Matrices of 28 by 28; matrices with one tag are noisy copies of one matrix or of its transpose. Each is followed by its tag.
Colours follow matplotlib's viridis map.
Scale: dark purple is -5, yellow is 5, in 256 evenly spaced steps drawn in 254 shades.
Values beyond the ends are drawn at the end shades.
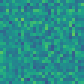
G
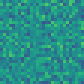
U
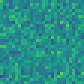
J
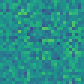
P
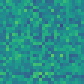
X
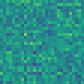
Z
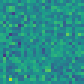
Z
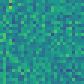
Z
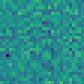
P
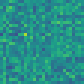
Z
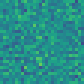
J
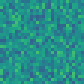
J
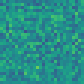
X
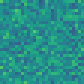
J
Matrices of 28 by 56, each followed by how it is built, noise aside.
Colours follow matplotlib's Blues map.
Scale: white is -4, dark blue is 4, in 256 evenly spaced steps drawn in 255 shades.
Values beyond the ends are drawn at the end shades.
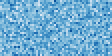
noise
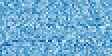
uneven rows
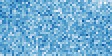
smooth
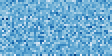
uneven rows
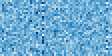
uneven columns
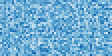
blocks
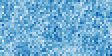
smooth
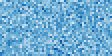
noise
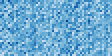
repeating rows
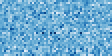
uneven rows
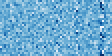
uneven columns
